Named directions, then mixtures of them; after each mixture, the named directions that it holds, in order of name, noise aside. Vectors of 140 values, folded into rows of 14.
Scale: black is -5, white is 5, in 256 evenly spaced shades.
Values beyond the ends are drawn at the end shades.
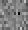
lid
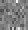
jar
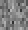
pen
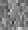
jar, pen.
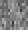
pen.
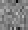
jar.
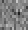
jar, lid, pen.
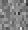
lid, pen.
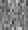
jar, lid, pen.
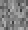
pen.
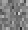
lid, pen.
